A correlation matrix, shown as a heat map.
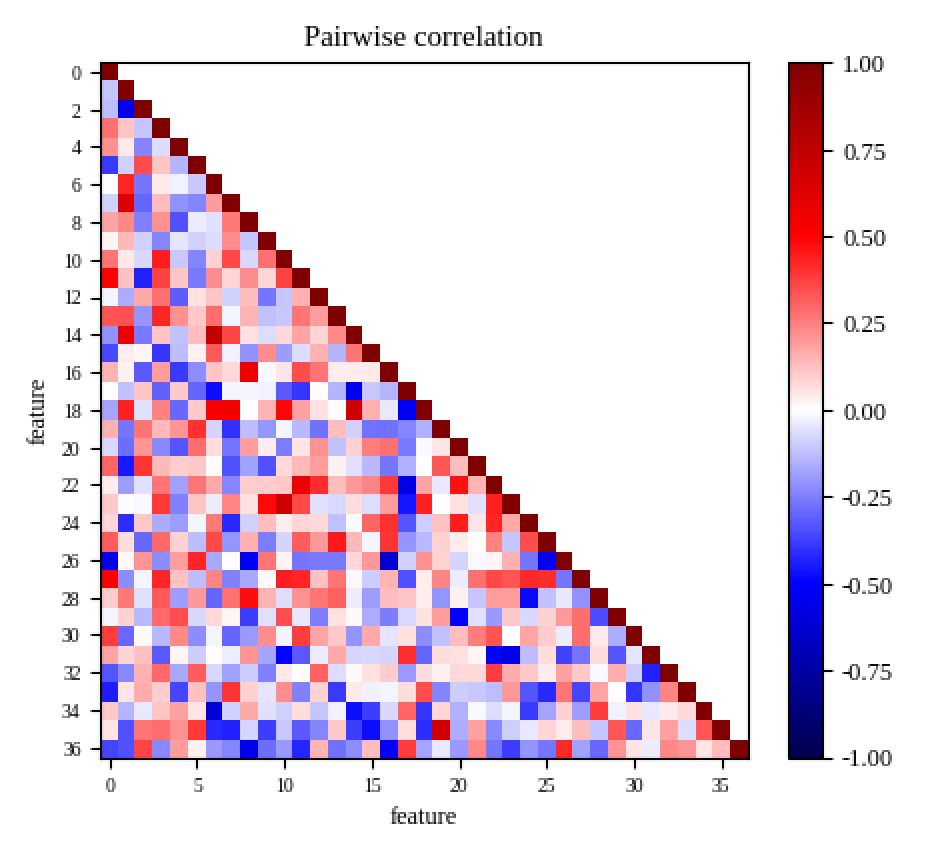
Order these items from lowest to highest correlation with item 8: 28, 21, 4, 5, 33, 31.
4, 21, 5, 33, 31, 28
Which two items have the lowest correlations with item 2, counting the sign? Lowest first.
1, 11
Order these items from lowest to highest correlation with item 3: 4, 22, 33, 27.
4, 33, 22, 27
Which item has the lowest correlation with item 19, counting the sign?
7
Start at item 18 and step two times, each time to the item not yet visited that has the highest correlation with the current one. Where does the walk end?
6
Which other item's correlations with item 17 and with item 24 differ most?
22
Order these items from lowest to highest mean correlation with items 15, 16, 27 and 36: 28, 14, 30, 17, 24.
28, 17, 14, 30, 24
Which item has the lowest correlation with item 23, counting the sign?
31
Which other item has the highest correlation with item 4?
29
